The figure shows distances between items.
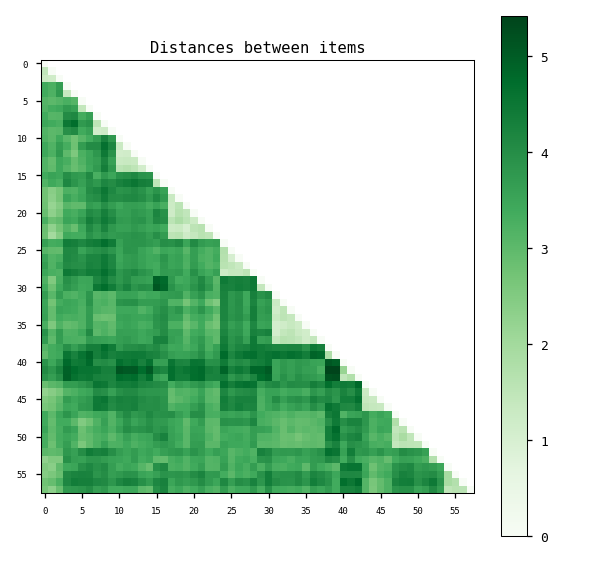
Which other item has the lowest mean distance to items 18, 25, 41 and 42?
40
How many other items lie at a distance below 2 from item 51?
4
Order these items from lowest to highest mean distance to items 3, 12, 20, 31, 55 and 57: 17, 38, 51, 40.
17, 51, 38, 40
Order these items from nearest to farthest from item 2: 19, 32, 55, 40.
19, 55, 32, 40
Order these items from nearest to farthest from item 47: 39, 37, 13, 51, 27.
51, 37, 27, 13, 39
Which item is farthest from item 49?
39
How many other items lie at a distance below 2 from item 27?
4
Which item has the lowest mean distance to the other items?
1
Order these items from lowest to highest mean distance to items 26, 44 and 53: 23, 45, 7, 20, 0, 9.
0, 45, 23, 20, 9, 7
